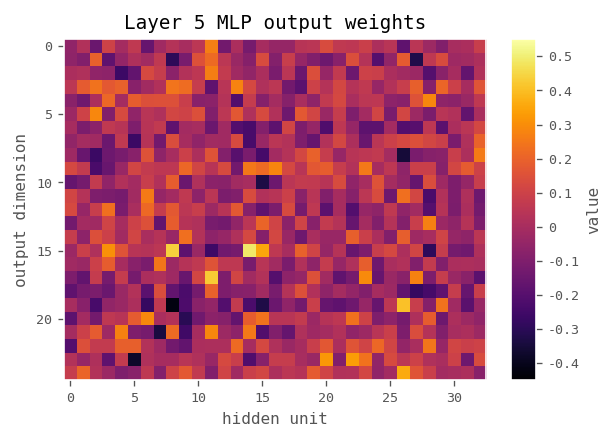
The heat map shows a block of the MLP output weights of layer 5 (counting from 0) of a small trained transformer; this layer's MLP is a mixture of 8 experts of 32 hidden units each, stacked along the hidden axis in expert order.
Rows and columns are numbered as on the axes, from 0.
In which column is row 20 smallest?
9
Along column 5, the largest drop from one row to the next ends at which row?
23
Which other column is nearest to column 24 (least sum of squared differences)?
21
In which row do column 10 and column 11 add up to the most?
17
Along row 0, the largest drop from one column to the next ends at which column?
12
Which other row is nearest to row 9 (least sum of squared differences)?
24
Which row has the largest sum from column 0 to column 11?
3
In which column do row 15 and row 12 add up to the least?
28
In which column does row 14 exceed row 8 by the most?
26
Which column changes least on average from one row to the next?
30
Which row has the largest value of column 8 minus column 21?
15
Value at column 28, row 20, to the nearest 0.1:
0.2
